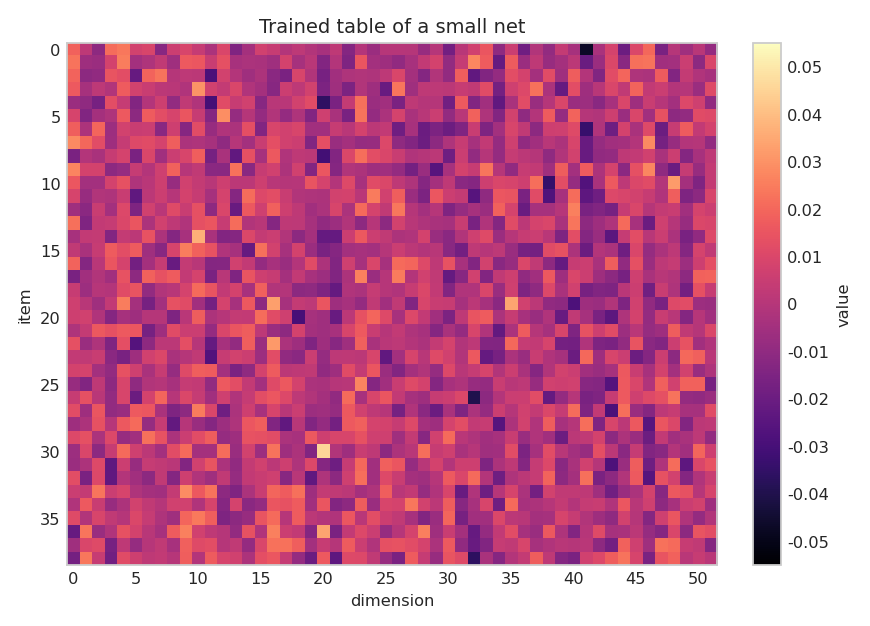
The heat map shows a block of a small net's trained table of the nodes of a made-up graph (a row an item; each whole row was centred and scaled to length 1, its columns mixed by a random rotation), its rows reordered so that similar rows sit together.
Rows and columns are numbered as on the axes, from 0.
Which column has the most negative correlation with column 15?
49
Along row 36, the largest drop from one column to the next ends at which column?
21
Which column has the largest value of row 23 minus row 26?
32
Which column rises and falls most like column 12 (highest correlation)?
4
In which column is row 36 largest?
20
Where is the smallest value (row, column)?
0, 41
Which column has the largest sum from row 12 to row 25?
10
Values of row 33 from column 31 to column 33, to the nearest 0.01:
-0.02 0 -0.02
